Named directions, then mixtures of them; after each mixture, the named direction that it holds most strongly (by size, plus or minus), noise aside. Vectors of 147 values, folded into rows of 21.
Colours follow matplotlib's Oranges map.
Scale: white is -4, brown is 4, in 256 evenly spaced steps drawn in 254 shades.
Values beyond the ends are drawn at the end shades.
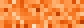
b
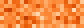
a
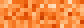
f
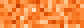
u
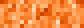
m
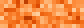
a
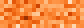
a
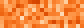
u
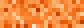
b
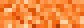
b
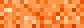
a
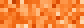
b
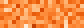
u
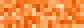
b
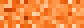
a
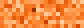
u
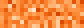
b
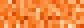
b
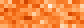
f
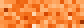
b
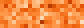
f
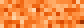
b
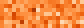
b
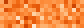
a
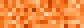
u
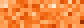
f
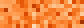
b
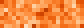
m
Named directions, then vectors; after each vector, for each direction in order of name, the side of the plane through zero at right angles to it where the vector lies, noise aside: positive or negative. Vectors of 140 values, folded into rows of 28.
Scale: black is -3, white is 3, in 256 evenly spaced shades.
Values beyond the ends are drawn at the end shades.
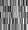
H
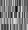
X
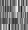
positive, negative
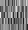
negative, negative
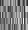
positive, positive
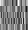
negative, negative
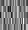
positive, positive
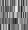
positive, negative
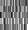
positive, positive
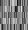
negative, positive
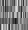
positive, negative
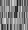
negative, positive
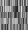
negative, positive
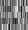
positive, negative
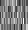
positive, positive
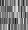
positive, negative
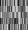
positive, negative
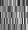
positive, positive
